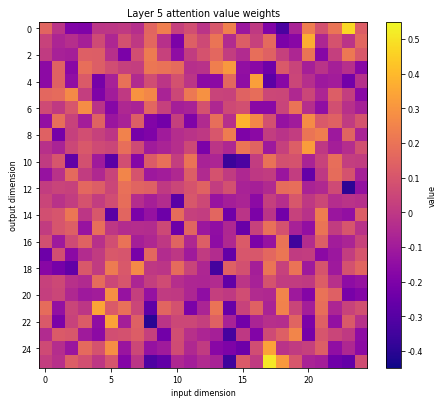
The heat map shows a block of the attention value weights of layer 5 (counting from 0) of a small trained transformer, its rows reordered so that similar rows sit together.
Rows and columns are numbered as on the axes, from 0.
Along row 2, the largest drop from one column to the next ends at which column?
21
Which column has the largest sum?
6
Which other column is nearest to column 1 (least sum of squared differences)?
22
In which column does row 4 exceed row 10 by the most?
14
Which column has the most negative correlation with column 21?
8
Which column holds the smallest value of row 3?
17
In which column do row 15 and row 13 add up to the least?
10
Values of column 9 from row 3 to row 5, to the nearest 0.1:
0.2 0 -0.1
